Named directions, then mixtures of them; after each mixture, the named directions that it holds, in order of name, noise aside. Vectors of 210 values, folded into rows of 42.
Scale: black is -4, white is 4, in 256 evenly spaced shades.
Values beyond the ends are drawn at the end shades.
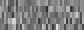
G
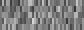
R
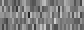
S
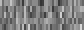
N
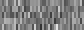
G, S.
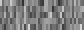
N.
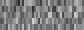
N, R.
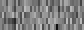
G, S.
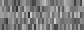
S.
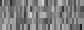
N, R.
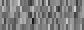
R.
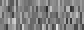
G.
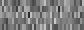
S.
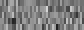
G.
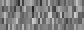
N, R.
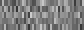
N, S.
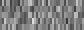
R.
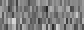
G.
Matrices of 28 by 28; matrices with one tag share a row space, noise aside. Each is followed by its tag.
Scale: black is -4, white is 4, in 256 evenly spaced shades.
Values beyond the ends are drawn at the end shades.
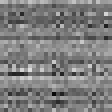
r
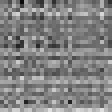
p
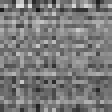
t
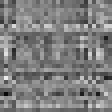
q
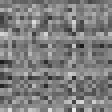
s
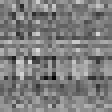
t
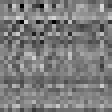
p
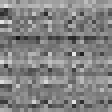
s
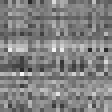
r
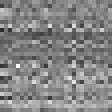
s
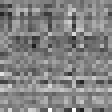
s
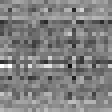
s
